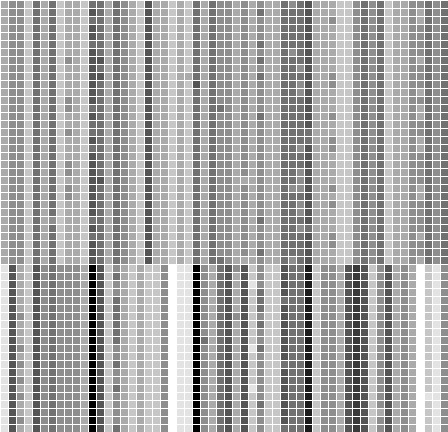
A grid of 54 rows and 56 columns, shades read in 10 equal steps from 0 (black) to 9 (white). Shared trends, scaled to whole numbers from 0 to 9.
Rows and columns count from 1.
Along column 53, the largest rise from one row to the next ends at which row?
34
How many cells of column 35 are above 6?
21
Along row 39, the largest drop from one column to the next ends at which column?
25
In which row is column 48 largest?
52
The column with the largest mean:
22
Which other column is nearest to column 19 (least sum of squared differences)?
54
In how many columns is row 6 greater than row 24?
3
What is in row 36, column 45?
2
